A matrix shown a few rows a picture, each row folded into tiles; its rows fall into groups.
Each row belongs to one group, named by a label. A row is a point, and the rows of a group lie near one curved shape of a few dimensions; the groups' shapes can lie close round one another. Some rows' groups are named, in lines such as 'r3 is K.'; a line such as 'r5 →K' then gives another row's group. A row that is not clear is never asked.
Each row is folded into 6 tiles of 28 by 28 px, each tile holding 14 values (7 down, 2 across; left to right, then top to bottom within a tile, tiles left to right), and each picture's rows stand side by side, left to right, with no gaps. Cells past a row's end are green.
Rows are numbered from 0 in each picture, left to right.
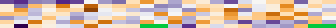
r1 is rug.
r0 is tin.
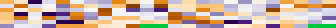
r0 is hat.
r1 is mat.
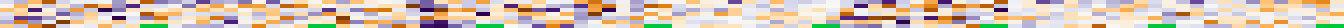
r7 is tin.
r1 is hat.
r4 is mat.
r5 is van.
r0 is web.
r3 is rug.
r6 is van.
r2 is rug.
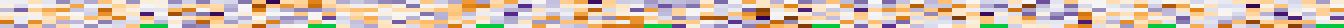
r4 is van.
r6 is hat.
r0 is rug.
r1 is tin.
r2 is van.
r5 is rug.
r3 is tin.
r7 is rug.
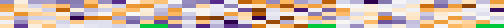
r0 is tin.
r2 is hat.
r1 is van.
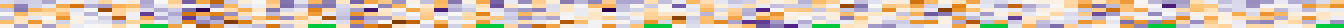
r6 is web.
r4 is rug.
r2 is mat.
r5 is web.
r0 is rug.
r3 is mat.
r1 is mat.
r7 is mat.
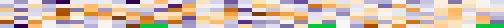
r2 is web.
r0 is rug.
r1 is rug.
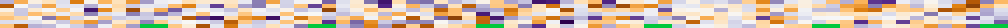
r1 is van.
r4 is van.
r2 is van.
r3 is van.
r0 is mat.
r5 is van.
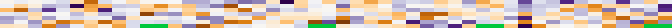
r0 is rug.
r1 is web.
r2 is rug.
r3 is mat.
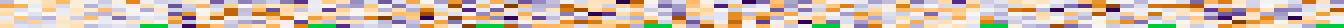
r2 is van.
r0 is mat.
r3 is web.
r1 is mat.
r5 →web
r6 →rug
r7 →mat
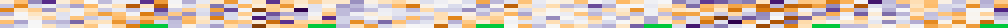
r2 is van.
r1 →tin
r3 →mat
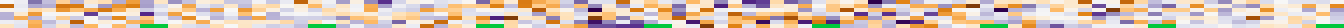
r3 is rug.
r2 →van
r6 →web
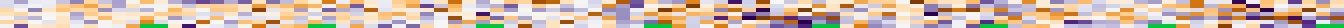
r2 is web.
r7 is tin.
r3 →web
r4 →tin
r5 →mat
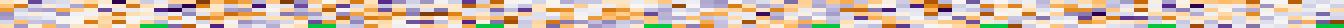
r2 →mat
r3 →rug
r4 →web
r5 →rug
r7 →web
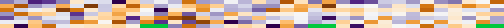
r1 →mat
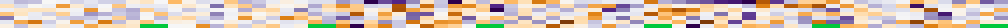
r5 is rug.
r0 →tin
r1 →van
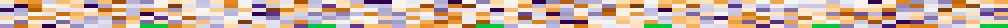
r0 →web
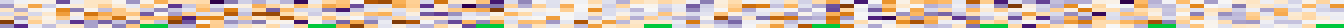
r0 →rug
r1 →mat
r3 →tin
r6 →web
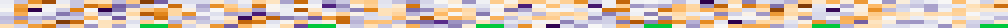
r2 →rug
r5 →mat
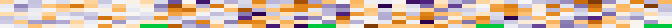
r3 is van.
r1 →van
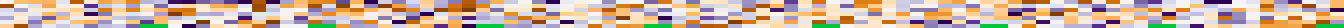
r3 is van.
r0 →mat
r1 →tin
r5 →rug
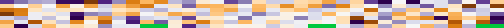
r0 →tin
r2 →van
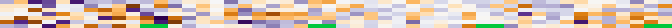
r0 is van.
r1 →rug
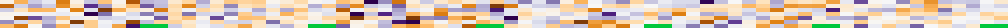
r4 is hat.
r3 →rug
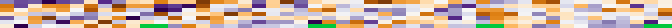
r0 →hat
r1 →web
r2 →web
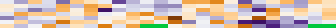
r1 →rug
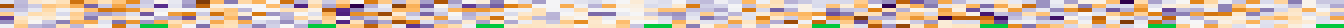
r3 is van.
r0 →web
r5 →van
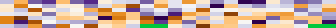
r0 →van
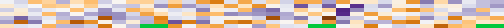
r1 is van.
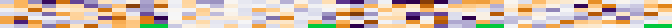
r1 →van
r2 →tin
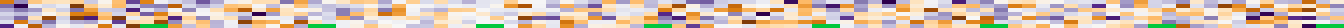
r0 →van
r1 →web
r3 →van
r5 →rug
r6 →van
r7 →van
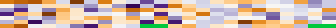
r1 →rug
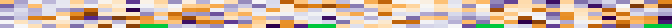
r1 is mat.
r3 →van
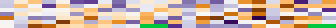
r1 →van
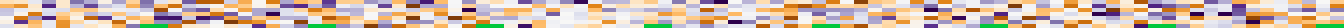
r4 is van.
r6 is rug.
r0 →van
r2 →van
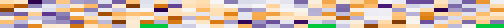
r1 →rug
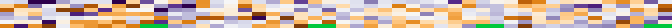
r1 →van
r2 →web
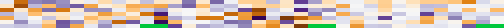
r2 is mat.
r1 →van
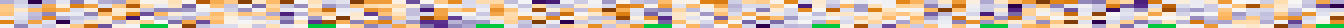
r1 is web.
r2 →rug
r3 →van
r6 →web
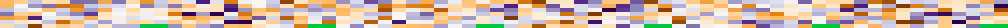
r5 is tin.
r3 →web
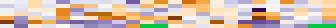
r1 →rug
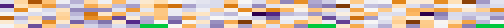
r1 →rug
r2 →rug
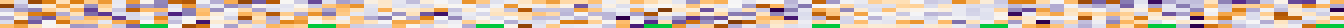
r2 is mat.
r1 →tin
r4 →web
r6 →tin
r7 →mat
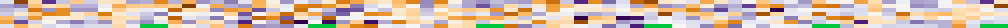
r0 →mat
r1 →tin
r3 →tin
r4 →rug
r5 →mat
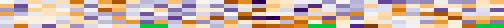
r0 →web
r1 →tin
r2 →mat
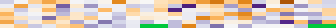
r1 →web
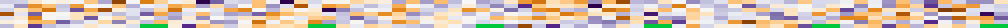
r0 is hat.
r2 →tin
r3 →web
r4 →rug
